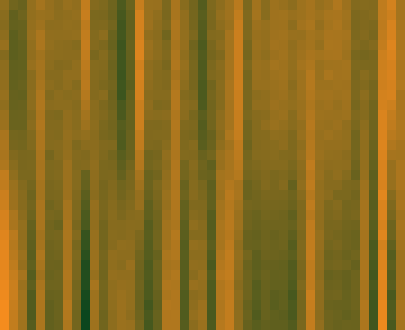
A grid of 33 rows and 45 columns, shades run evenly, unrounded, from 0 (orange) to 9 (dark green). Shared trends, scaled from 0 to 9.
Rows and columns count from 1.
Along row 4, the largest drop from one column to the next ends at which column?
16
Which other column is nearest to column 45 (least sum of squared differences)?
5
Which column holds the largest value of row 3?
14
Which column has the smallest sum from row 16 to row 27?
43
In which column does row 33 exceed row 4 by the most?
10
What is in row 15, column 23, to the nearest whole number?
6
